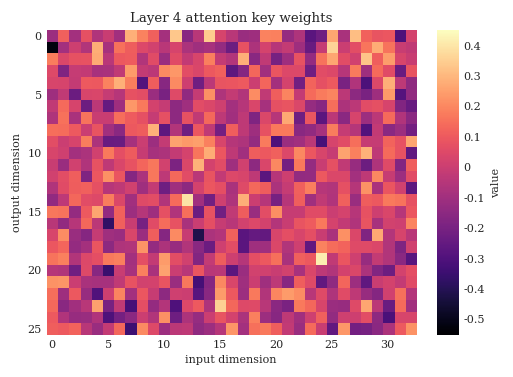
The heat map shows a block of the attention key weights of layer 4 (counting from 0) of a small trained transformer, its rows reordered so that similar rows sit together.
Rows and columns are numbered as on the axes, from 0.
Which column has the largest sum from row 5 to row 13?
14
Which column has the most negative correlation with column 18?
29
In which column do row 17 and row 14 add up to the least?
13
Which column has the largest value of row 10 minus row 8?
28
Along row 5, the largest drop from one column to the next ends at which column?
31
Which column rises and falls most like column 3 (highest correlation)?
19
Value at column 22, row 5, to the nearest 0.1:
0
